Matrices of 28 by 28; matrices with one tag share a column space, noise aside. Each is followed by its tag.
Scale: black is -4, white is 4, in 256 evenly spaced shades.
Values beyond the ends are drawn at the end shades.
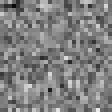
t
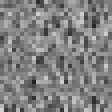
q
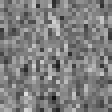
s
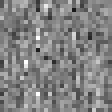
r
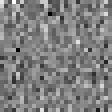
t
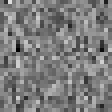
q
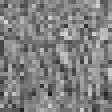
s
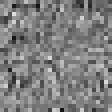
t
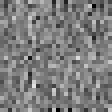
t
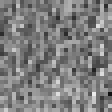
s
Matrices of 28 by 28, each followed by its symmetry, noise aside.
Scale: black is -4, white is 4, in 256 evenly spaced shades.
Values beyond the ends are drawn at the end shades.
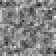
same after a half turn.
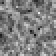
symmetric.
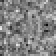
mirrored top to bottom.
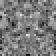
mirrored left to right.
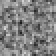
mirrored top to bottom.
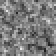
symmetric.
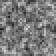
symmetric.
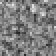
no symmetry.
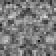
mirrored left to right.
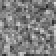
antisymmetric.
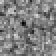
symmetric.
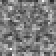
mirrored left to right.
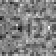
mirrored top to bottom.
